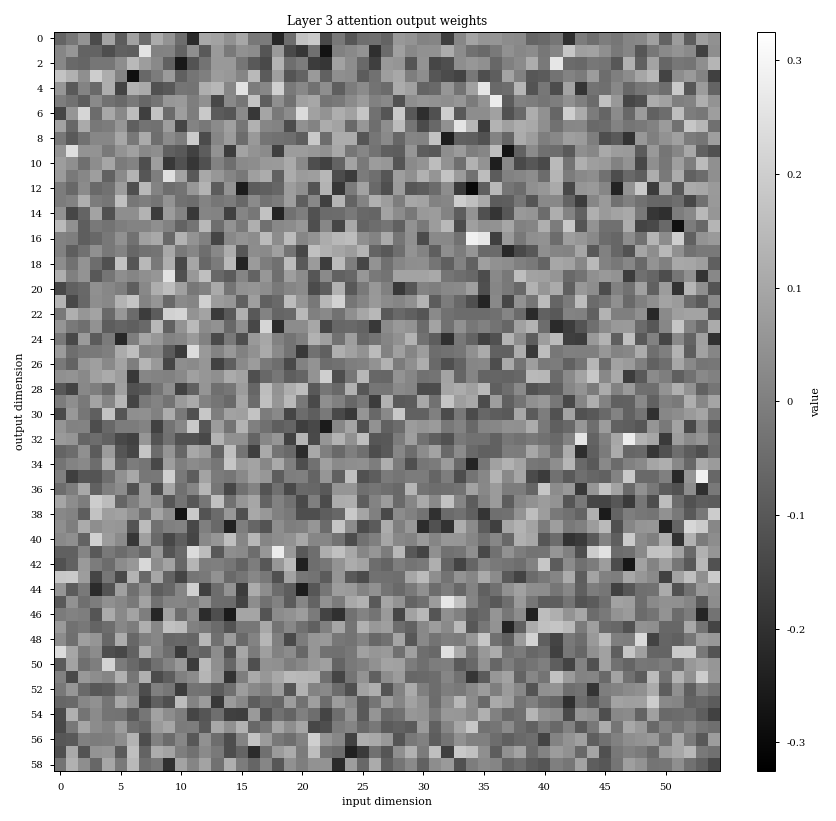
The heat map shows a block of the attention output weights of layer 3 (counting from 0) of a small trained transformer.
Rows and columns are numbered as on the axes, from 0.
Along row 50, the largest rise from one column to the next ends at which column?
12
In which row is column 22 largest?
27
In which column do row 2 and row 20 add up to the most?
41
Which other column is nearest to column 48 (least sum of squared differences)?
2
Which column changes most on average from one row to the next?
53
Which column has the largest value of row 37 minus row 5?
13
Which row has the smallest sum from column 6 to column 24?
54
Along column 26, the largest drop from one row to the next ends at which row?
23
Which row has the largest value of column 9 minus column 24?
11
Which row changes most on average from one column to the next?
6
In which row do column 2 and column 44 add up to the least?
52
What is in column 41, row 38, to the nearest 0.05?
0
